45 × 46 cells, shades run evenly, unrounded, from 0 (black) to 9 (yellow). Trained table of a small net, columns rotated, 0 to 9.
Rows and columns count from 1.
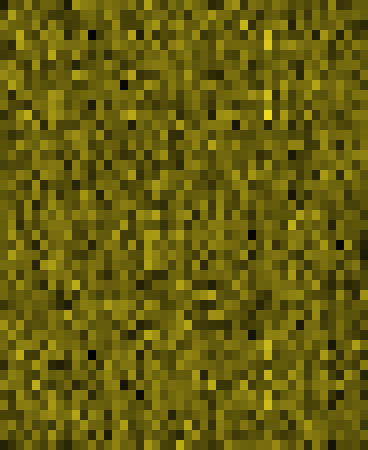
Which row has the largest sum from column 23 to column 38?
5
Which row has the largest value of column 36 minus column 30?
13
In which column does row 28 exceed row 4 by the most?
12
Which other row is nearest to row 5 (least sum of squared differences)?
41
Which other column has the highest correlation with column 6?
44
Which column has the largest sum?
34
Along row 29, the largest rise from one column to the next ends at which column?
7
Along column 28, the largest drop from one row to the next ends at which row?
33
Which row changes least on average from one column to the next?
14
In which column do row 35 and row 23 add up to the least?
42
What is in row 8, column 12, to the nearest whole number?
4
